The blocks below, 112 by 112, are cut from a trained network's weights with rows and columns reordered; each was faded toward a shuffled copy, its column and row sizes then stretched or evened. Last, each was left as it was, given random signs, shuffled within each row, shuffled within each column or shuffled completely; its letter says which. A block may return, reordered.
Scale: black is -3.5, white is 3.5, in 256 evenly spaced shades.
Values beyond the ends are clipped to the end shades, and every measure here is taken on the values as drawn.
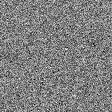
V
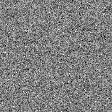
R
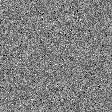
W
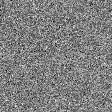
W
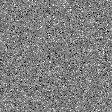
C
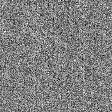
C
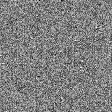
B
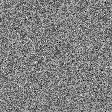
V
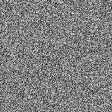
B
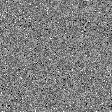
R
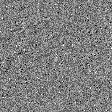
R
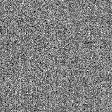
B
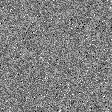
V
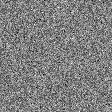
V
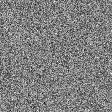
V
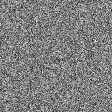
C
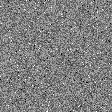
C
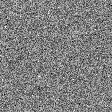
V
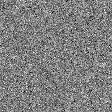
C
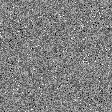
C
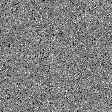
C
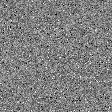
W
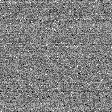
B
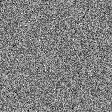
V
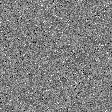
V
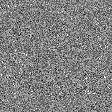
R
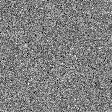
V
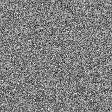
W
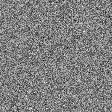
C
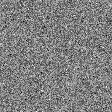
C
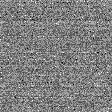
B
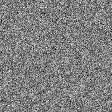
W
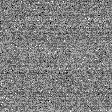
B
